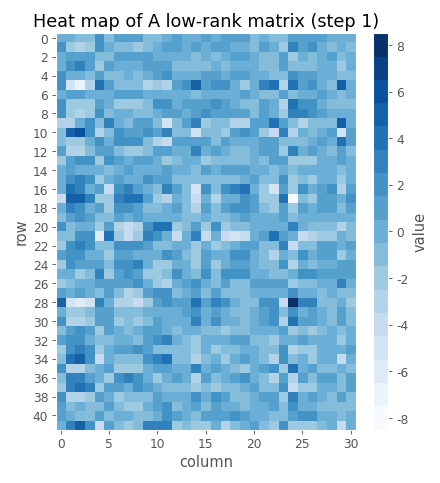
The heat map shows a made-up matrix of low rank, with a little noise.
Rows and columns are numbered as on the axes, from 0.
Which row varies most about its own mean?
28
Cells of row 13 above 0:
10
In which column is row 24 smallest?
24
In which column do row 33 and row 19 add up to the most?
2
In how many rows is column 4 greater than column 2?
16
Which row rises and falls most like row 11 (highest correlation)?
26
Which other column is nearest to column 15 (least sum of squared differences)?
12
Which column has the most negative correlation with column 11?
29
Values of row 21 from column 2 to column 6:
2 2 -6 4 -2
